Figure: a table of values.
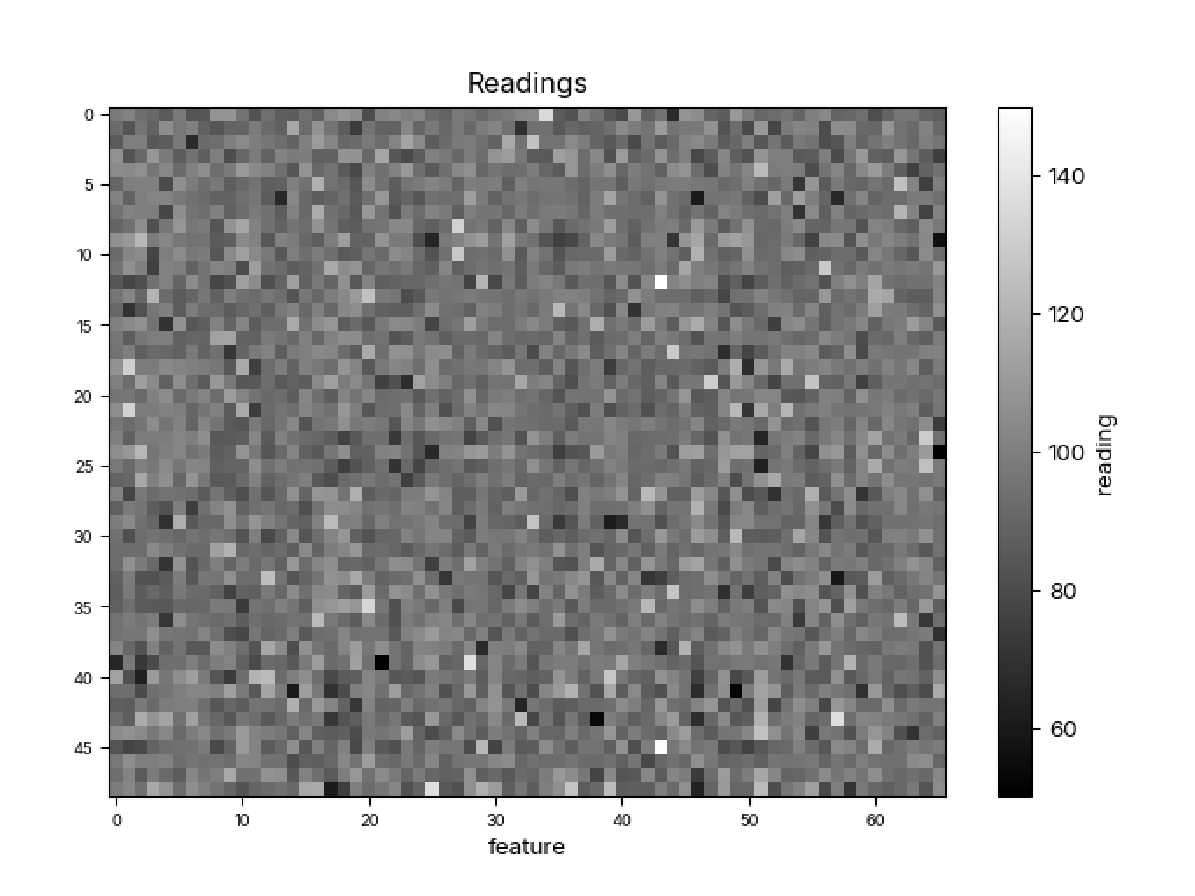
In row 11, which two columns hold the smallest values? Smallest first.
3, 10
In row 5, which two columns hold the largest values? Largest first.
62, 16
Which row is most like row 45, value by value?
12
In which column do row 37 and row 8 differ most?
10
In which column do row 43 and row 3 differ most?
57
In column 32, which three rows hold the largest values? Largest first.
43, 19, 27
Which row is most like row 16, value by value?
31
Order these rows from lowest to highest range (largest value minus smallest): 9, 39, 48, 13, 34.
13, 34, 9, 48, 39
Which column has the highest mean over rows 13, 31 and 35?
20
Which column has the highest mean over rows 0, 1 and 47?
34
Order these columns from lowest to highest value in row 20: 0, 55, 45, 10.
55, 0, 10, 45
